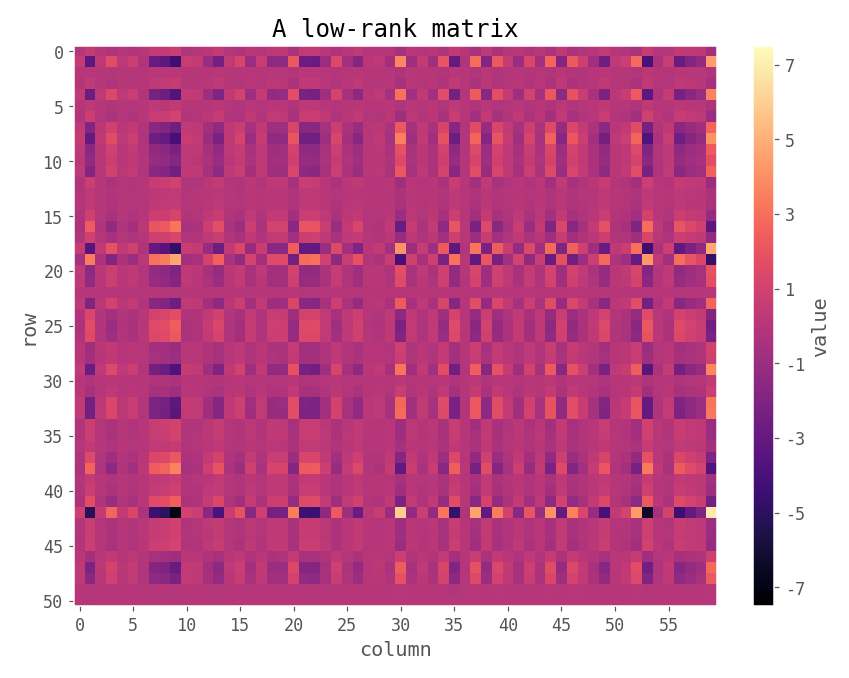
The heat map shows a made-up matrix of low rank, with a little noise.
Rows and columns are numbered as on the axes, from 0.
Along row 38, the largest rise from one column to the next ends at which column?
53
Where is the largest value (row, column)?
42, 59
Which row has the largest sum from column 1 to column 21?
19
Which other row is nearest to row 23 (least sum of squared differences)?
7
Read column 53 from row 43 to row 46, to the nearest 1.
1 1 1 -1
